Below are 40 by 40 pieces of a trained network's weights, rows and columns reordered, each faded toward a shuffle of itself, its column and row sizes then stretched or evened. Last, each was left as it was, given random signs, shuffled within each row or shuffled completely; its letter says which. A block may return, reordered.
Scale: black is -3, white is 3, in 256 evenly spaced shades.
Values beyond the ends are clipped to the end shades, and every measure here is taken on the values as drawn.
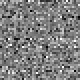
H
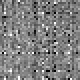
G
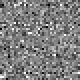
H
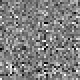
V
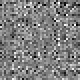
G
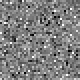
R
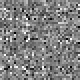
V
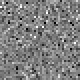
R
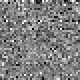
H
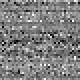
H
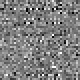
V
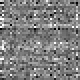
G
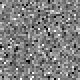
R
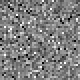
R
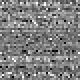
H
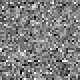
H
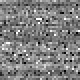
H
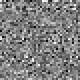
H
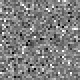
R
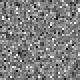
R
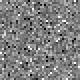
R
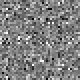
V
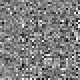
G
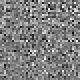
G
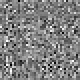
V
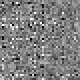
V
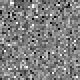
R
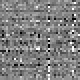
G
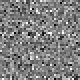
H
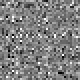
V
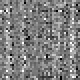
G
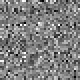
G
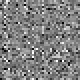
V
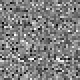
H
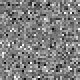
H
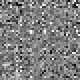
V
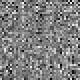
G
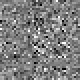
V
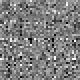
V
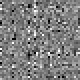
V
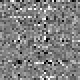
V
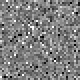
R
